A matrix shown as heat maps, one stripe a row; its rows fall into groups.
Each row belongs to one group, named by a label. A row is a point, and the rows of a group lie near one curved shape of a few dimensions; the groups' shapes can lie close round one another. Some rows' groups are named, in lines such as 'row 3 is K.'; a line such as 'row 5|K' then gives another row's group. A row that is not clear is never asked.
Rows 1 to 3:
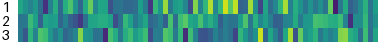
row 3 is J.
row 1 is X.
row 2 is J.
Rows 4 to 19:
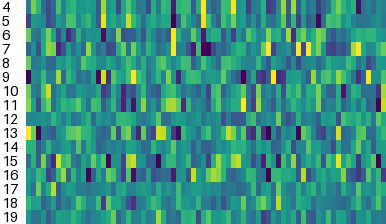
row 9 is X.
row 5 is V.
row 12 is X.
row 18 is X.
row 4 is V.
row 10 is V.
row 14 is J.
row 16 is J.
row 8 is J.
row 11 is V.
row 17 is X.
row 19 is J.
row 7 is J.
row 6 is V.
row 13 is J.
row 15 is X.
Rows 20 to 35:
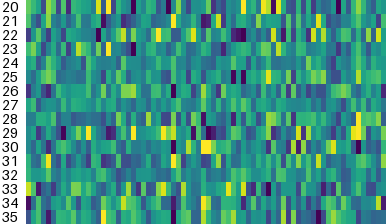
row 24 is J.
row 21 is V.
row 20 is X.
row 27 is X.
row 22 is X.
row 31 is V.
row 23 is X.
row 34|V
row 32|X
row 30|J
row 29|J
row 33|J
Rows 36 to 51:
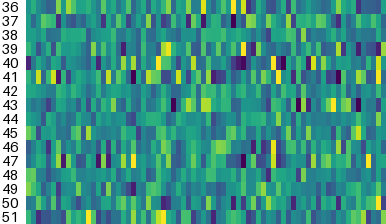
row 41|X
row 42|J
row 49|X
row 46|X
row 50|V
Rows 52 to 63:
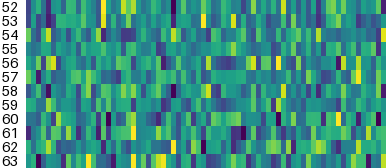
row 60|X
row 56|X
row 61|X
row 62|V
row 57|J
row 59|X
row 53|V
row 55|X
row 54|V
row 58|V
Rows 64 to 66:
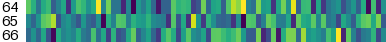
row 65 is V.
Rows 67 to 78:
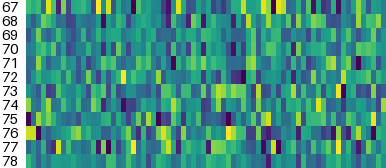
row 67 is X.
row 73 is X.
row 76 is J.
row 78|J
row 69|J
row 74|V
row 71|J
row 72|X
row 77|X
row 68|V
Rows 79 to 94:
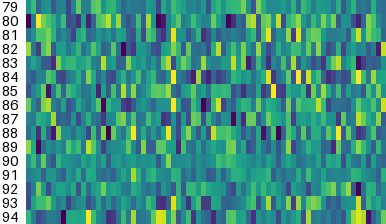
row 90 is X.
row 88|X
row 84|J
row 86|V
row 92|J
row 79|X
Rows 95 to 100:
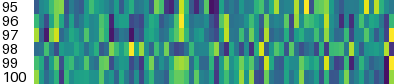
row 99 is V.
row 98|V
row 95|J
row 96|V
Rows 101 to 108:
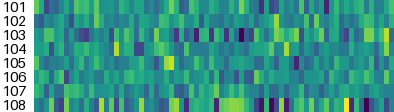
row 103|V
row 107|J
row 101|J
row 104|X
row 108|X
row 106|X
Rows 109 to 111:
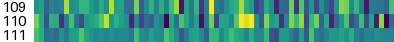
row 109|V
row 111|J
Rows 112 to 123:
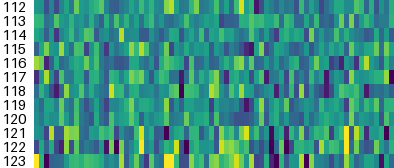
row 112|J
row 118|V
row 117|V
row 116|J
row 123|J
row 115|X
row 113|X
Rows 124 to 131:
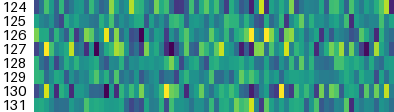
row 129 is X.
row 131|X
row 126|X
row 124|V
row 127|J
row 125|X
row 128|J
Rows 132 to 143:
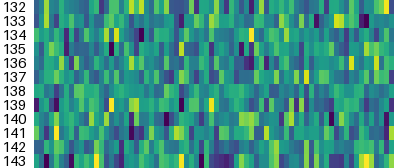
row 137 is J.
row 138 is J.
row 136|X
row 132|V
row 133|J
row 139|V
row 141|V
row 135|V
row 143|J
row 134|X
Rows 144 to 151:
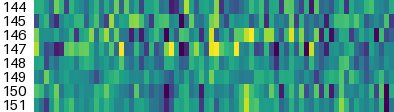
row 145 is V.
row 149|J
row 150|X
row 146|X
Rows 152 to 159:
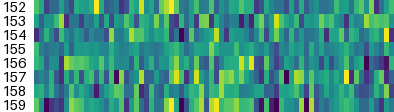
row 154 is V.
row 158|J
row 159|J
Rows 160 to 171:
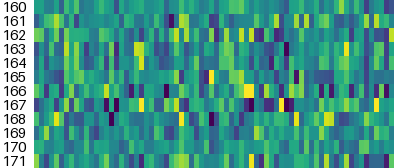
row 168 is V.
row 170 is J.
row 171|V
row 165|V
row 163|X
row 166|X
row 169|J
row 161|J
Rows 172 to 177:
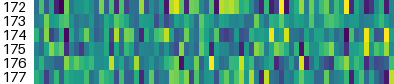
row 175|V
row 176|V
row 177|V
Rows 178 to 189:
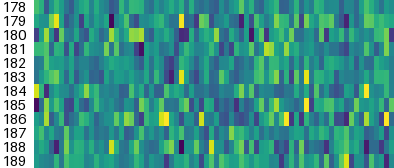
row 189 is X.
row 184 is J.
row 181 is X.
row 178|J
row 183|J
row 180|V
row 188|V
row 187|X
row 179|V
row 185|J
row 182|J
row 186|X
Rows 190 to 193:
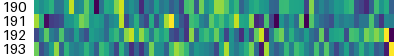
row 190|J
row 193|V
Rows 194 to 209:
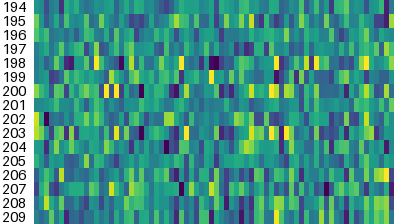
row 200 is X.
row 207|V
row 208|V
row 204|X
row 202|J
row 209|V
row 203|X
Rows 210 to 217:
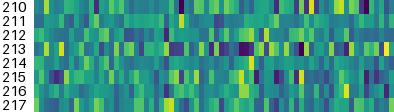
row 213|X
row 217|J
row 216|X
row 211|J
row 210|J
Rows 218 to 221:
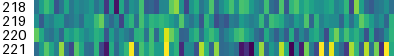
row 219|J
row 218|X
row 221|X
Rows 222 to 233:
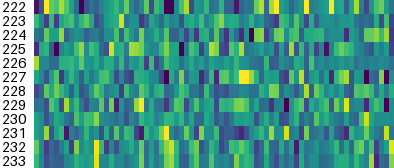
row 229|X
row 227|X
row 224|V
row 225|V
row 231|X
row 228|J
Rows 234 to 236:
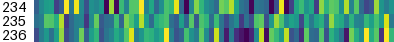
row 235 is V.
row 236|X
